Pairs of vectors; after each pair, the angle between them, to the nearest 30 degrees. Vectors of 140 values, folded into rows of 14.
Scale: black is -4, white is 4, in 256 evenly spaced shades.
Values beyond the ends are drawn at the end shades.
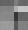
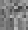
120 degrees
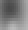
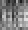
60 degrees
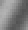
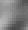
30 degrees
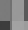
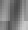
90 degrees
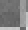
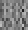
90 degrees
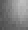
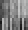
60 degrees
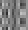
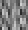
150 degrees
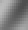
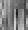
60 degrees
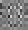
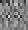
120 degrees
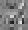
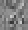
30 degrees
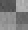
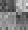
30 degrees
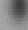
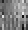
120 degrees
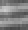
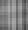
60 degrees
